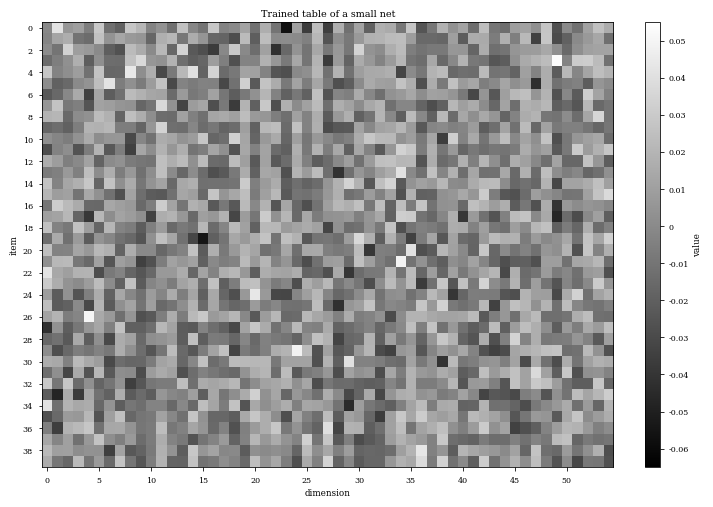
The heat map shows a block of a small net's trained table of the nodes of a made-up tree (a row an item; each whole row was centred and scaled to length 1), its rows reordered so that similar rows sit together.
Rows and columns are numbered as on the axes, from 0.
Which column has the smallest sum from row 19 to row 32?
9
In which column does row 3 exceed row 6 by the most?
49
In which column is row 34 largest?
0
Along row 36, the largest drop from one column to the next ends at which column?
28
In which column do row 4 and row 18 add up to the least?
34
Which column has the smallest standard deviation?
21
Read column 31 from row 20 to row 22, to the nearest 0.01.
-0.04 0.01 -0.01
